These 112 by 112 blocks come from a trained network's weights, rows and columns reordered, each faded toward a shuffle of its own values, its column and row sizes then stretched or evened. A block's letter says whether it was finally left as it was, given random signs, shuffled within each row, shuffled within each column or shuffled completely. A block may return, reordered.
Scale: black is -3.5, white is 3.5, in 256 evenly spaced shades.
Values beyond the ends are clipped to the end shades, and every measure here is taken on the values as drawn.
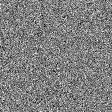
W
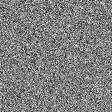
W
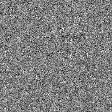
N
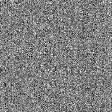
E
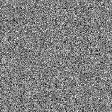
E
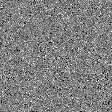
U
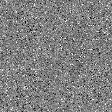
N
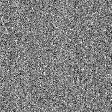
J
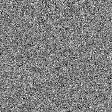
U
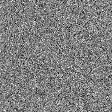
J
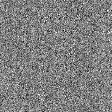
E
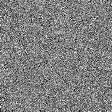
N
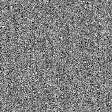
J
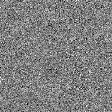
E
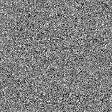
N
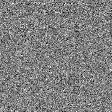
U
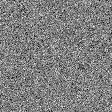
W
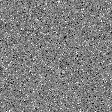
W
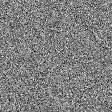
W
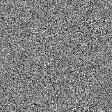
E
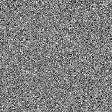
N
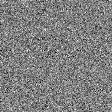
U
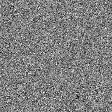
U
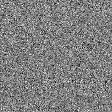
U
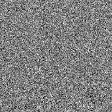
E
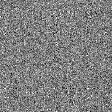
E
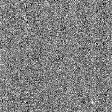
E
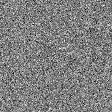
W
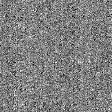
E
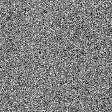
J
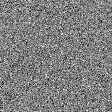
W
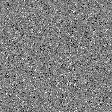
J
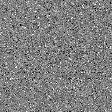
N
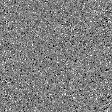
N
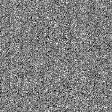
E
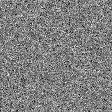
W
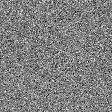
U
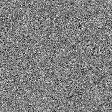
U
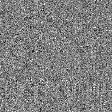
E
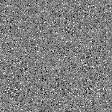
N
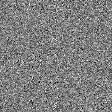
N
